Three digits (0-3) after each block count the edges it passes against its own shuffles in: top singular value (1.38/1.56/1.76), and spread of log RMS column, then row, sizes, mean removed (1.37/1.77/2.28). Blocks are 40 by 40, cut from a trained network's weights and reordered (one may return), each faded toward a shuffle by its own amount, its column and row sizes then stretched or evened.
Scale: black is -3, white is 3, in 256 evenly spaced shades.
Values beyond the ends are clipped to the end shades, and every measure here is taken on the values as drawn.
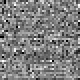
0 1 0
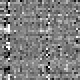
2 3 0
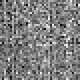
1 0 2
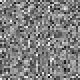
3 2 0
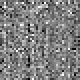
1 2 1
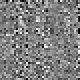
3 3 2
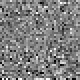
1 1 2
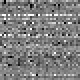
2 1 3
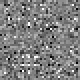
1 2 2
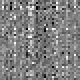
2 3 1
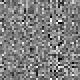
2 3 0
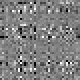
3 3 3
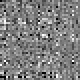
2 3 3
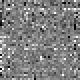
0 3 2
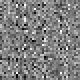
1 3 1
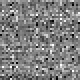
1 3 1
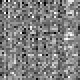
2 1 2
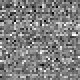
0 0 2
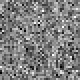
1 1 0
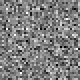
1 0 1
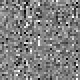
0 3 1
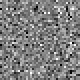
1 2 1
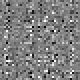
1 3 3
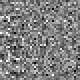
1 1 1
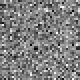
1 1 0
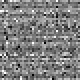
2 1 1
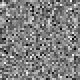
1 2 0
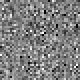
1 2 2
